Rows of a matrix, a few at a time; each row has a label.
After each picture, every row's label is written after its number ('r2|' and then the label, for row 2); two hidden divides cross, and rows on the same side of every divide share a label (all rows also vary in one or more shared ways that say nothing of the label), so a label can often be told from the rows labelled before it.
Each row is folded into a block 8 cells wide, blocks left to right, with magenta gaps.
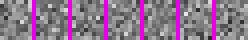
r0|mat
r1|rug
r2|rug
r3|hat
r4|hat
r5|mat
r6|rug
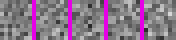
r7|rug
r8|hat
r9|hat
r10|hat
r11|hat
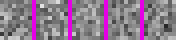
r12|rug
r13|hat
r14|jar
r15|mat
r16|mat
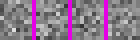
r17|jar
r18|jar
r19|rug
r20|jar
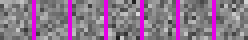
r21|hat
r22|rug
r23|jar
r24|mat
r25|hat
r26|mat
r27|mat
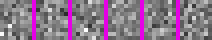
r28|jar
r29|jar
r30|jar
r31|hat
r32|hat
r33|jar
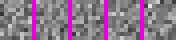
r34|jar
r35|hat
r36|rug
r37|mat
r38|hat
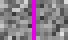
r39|hat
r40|mat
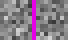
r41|hat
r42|rug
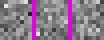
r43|hat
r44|jar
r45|hat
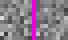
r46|jar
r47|jar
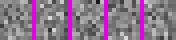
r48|hat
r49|hat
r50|mat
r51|mat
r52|hat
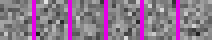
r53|rug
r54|rug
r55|hat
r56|mat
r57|hat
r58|mat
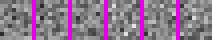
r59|rug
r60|mat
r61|mat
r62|hat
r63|rug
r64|jar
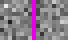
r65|hat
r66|jar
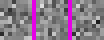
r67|rug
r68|hat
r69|rug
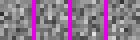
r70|jar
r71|hat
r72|jar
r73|mat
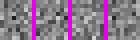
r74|mat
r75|rug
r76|jar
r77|mat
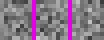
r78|mat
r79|rug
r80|hat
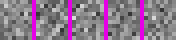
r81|hat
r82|hat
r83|mat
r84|rug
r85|rug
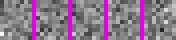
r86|jar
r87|rug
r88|jar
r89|rug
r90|mat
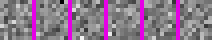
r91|mat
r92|mat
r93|hat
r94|jar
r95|hat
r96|jar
